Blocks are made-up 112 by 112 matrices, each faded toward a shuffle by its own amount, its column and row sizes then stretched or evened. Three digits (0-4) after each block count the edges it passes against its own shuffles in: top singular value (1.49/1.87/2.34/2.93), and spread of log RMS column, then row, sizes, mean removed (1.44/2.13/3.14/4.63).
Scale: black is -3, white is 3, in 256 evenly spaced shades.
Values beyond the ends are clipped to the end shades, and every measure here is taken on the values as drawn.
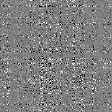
1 3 3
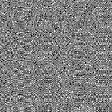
4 0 1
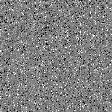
1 1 0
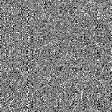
3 2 1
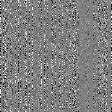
0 4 0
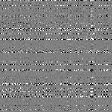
4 2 4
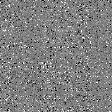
1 1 2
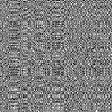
4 1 1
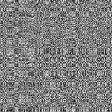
4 2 2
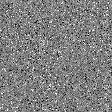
0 0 1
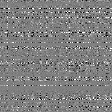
2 2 4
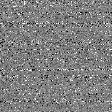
0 0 3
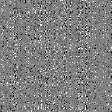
3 3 1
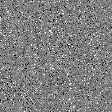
0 1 1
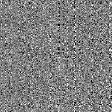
2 3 1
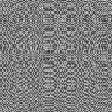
4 1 1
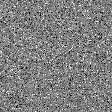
0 0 0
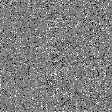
1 2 0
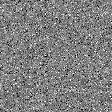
0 0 0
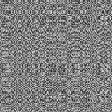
4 1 1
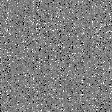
0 2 0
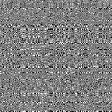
4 1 3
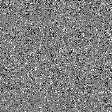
0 1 2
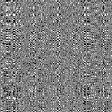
4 3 2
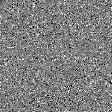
1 1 1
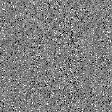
1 2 0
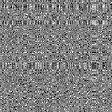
4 1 2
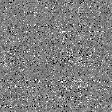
0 2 2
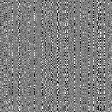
4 4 1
